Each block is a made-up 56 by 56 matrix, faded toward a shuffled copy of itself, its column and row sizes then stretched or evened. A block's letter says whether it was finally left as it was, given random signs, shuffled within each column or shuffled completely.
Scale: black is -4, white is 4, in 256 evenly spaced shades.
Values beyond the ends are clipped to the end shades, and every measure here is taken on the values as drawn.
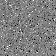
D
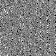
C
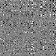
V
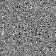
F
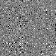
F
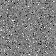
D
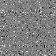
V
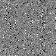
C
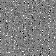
C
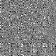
V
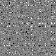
V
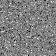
D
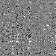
F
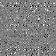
V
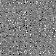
F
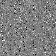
C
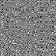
V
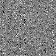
C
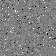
D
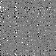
F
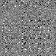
V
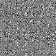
F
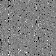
C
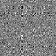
V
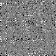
V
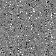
C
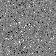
D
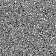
D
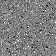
D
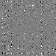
V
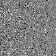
C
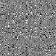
V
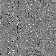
C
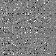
F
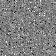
D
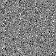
C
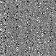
C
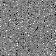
C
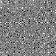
V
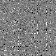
F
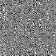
F
